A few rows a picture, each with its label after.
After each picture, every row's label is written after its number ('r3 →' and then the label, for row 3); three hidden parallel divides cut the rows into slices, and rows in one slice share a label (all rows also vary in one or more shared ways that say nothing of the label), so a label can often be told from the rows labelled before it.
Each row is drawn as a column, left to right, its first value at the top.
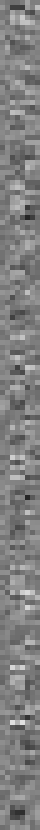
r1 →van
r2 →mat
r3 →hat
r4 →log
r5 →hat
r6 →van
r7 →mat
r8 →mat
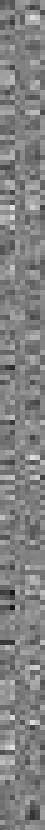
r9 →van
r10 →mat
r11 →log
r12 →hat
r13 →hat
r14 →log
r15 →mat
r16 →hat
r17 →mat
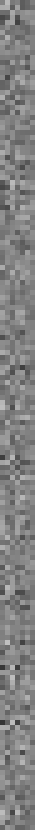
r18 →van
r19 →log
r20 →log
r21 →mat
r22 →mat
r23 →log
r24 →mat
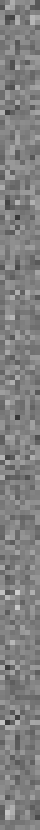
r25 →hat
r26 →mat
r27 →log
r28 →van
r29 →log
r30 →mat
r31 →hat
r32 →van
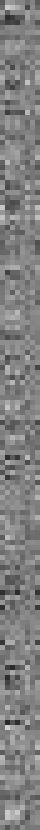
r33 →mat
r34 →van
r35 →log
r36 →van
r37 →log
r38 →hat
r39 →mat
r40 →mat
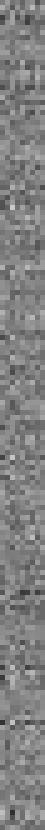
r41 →mat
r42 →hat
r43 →log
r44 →log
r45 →mat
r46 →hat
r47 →log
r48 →van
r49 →mat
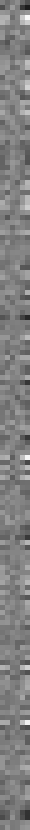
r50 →mat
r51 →mat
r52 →mat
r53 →mat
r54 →mat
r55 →van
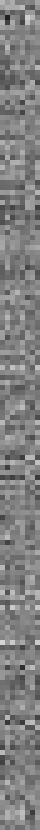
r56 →log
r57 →log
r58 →mat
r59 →van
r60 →van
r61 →mat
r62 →hat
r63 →van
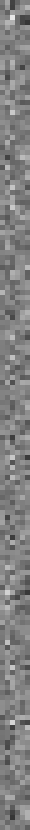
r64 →van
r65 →log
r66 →mat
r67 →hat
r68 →log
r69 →mat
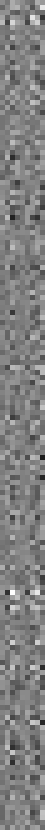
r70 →hat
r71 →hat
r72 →log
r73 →van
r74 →hat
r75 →van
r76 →van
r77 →log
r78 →mat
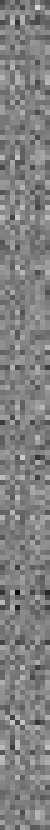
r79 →van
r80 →log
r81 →van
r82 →mat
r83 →log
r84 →hat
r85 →van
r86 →mat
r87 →van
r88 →hat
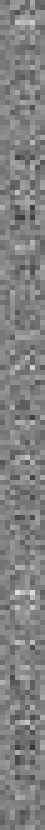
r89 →hat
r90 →hat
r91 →van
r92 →hat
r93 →log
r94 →hat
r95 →mat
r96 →van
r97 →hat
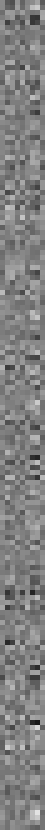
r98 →van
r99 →hat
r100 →mat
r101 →log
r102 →log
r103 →van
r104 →mat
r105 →mat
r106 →mat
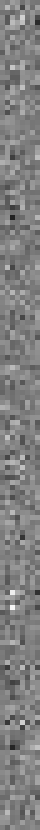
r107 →van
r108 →mat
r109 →van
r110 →hat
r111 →van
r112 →van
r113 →hat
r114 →hat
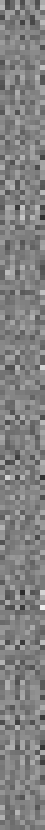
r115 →log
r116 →mat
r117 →log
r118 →van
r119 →mat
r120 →log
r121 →hat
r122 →van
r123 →van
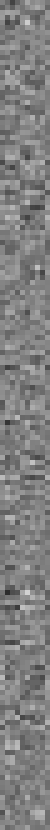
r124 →log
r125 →mat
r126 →van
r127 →log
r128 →van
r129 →hat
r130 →van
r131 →mat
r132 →van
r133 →hat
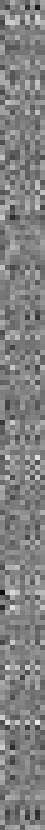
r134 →mat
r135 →log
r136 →hat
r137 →hat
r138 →van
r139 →mat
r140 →log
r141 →hat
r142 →mat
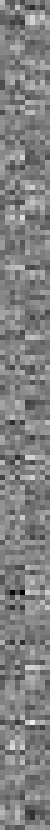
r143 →mat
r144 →van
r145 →hat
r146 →mat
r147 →van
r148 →log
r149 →hat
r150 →hat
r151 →van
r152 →mat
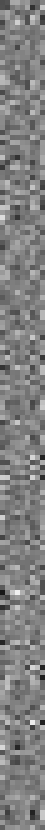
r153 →van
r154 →log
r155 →log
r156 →hat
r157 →hat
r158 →log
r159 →log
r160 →mat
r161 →van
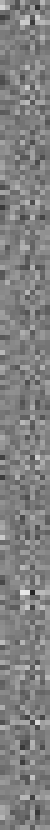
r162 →hat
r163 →hat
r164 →hat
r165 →hat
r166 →log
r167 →van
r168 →mat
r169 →mat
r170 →mat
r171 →log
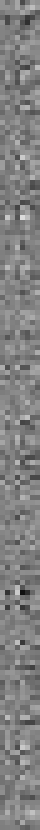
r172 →mat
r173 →hat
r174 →hat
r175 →log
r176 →mat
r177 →hat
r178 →mat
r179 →van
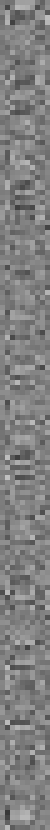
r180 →mat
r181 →log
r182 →mat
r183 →hat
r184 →mat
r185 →mat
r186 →log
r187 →mat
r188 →mat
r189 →van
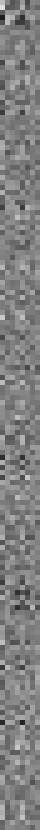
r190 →log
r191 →mat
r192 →van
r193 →hat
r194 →log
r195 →mat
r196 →van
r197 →log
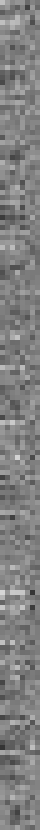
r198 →mat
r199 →mat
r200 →log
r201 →hat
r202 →van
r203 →van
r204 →mat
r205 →mat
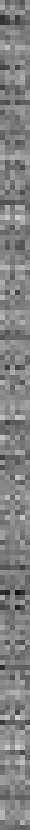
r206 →log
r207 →hat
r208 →van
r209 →log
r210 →van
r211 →mat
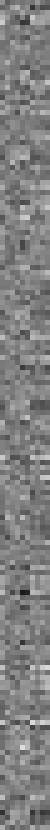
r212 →log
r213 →van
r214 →van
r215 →hat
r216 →mat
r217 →hat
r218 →log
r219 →hat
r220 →log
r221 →log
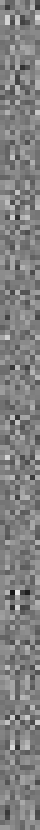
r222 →log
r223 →mat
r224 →log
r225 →van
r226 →log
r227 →log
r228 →van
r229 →van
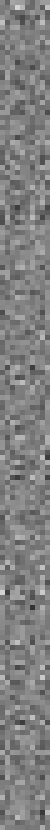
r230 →log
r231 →van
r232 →mat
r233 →log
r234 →log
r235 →hat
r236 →log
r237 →log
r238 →log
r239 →mat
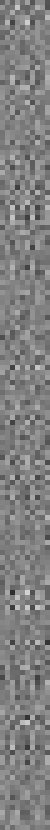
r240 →van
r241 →hat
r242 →mat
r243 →van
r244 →mat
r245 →mat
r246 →hat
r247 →van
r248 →mat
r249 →van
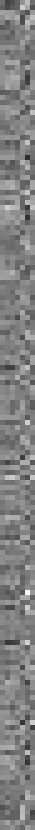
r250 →mat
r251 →van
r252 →hat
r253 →van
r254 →mat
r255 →log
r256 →hat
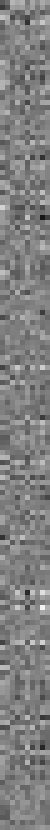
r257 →van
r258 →mat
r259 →log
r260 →van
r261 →log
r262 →log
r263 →hat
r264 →hat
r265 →mat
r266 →mat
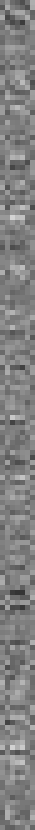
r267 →hat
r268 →mat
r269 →mat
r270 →mat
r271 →mat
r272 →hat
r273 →mat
